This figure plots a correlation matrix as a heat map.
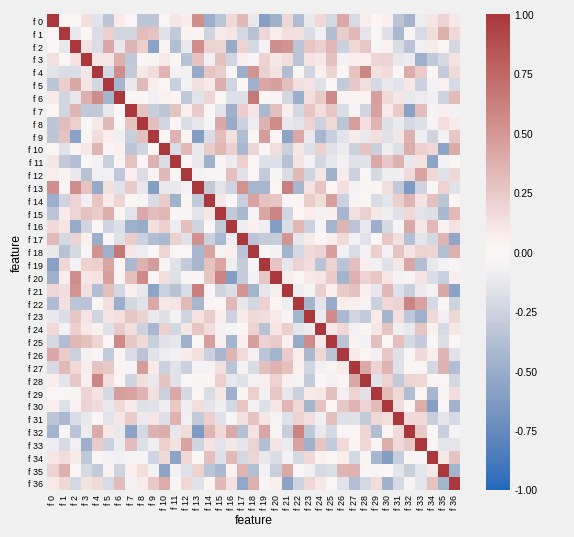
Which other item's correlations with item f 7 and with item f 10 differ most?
f 32
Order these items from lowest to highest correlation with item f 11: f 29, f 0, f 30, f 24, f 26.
f 24, f 26, f 0, f 30, f 29
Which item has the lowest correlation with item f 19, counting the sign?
f 0
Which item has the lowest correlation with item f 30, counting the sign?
f 34
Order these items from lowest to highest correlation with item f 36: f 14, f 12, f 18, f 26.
f 26, f 14, f 12, f 18
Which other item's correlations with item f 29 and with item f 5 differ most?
f 6
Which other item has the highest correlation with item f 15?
f 20
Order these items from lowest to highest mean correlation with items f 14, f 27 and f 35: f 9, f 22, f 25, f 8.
f 9, f 22, f 25, f 8
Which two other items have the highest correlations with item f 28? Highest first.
f 4, f 27
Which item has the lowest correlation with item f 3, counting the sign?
f 33
